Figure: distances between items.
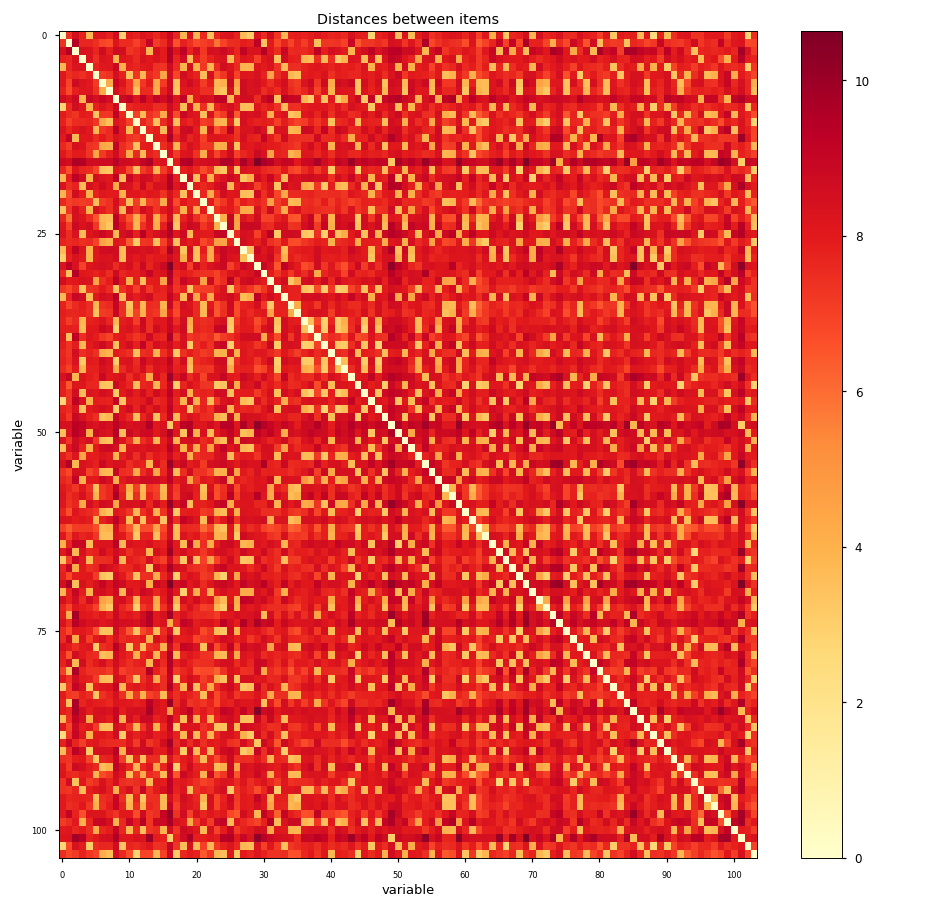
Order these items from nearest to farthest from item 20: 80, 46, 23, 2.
46, 80, 23, 2
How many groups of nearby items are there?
8
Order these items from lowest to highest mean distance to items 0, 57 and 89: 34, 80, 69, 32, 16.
34, 32, 80, 69, 16
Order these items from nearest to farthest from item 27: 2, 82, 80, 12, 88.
82, 88, 80, 12, 2
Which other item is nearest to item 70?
18
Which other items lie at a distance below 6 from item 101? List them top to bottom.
16, 49, 74, 85
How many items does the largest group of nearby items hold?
25
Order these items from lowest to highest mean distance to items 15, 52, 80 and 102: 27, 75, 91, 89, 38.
27, 91, 38, 75, 89
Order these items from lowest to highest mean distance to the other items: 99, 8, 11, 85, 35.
11, 35, 99, 8, 85
